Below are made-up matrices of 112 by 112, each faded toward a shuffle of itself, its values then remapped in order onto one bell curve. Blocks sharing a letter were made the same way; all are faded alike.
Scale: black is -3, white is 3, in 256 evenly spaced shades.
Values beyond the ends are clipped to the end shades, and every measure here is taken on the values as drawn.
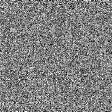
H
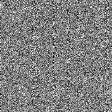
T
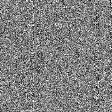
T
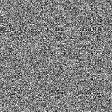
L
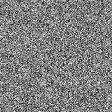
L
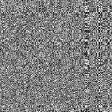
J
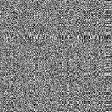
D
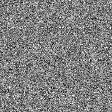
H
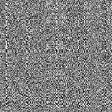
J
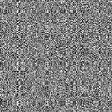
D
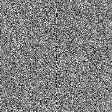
T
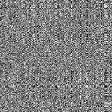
J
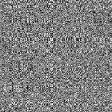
J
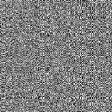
D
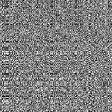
D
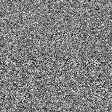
H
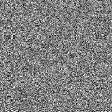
L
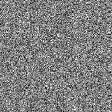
L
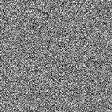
L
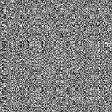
D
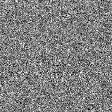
H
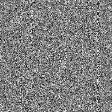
T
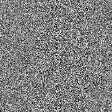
T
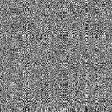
J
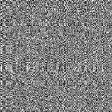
J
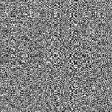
D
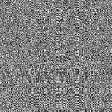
J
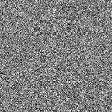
L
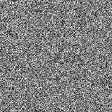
L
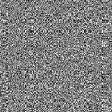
D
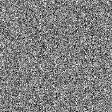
T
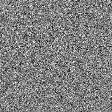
H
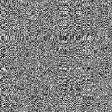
J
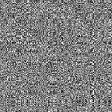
D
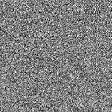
L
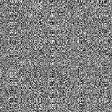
D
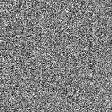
L
